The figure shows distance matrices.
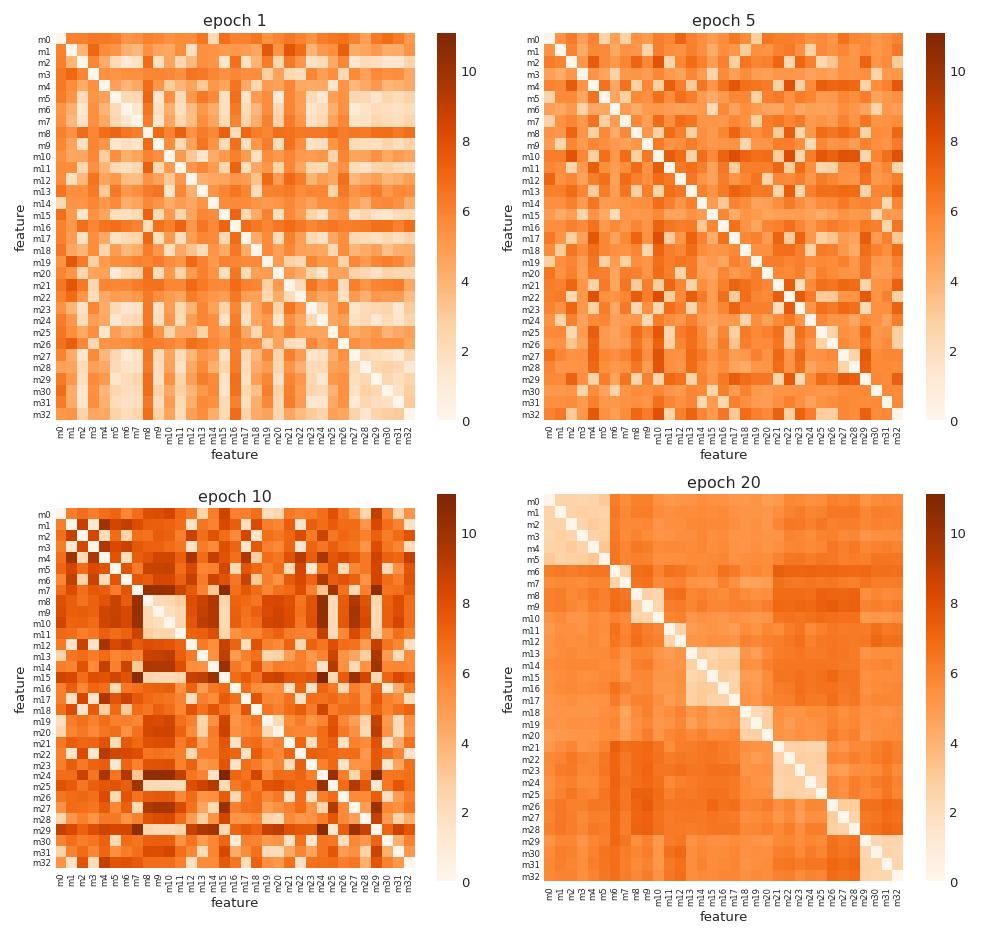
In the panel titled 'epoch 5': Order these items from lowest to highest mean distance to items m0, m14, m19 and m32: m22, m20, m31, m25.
m31, m25, m22, m20
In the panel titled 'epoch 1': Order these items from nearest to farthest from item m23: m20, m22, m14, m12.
m20, m12, m14, m22
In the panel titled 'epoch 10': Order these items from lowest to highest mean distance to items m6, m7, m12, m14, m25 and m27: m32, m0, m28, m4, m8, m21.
m28, m32, m0, m21, m4, m8
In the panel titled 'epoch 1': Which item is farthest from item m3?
m1
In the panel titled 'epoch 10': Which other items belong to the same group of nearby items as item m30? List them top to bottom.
m5, m16, m21, m23, m26
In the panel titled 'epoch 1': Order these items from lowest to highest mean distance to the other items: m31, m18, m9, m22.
m31, m9, m18, m22
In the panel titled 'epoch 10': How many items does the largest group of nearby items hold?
7
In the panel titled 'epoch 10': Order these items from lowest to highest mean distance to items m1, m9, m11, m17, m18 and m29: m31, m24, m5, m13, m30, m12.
m12, m30, m31, m13, m5, m24
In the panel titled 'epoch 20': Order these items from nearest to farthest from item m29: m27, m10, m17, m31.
m31, m10, m17, m27
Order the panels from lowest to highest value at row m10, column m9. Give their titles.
epoch 10, epoch 20, epoch 1, epoch 5
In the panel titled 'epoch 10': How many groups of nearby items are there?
6
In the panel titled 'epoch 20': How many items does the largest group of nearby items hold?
6
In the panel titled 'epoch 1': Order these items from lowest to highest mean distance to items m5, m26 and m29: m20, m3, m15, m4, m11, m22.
m20, m15, m11, m22, m3, m4
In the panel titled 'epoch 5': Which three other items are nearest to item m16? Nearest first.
m31, m14, m19
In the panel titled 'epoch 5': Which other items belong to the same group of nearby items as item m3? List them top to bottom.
m6, m15, m30
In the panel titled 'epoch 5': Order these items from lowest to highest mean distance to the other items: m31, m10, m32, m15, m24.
m15, m24, m31, m32, m10
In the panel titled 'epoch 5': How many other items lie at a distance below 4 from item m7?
3
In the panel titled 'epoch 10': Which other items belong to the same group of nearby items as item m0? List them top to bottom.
m13, m19, m20, m28, m31
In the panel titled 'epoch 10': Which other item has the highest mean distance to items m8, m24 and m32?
m4
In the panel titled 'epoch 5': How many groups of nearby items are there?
8
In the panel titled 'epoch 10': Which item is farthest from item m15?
m24
